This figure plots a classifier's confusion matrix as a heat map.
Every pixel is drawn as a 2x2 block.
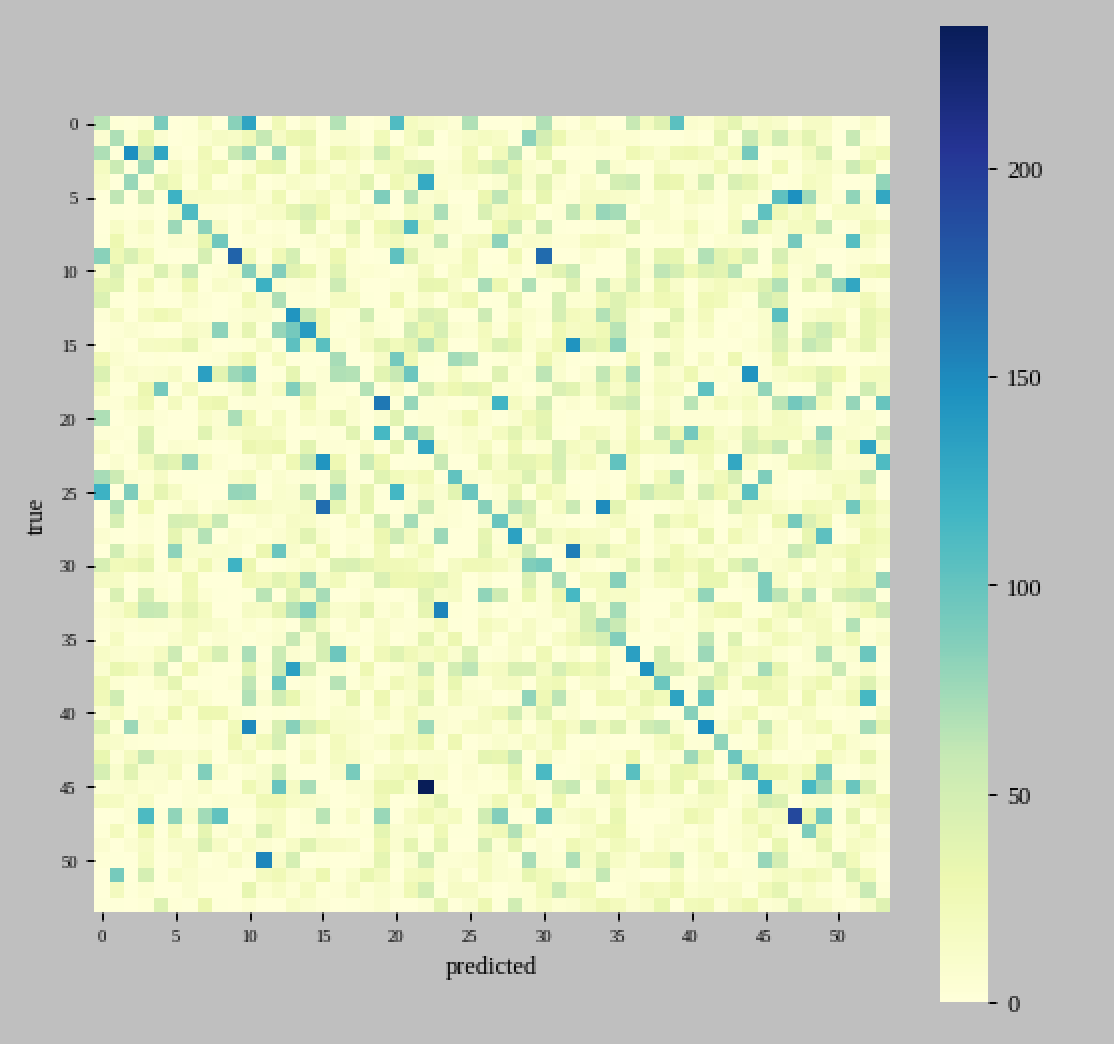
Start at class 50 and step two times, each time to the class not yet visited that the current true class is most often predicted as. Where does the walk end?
51
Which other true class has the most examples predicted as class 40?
21
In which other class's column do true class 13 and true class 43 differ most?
46
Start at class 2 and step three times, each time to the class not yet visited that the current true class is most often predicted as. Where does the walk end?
52
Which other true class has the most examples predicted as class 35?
23
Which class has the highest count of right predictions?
47
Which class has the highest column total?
22
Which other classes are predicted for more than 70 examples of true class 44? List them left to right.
7, 17, 30, 36, 49
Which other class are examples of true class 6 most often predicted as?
45
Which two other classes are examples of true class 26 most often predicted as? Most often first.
15, 34
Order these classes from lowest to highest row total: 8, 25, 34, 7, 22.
34, 8, 7, 22, 25
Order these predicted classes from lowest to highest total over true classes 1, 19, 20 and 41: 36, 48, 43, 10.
43, 36, 48, 10
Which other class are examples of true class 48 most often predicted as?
28
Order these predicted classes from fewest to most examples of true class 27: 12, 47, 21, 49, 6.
12, 49, 6, 21, 47
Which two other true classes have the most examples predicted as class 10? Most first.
41, 0
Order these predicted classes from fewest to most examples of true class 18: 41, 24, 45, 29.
29, 24, 45, 41
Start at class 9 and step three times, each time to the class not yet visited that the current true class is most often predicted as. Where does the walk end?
32
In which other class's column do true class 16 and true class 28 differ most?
49
